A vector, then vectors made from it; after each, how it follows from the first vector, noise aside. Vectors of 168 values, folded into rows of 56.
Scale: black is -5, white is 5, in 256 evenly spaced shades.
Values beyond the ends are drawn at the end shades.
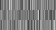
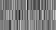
wrapped around.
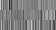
negated, partly zeroed.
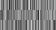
negated.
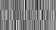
wrapped around.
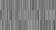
negated, shrunk.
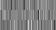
negated, partly zeroed.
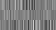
wrapped around, partly zeroed.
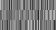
negated.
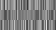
reversed.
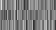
reversed.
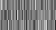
reversed.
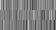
negated, partly zeroed.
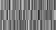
sign-scrambled.
